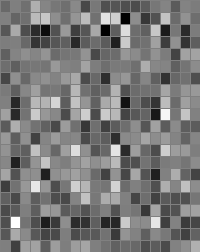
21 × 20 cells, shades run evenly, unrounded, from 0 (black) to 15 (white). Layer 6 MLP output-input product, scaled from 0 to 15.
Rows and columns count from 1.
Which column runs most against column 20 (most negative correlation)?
2
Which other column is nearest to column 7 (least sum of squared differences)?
14
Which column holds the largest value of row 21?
20
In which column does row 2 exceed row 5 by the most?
11
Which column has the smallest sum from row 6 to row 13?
13
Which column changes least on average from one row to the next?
3
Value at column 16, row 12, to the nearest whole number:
8
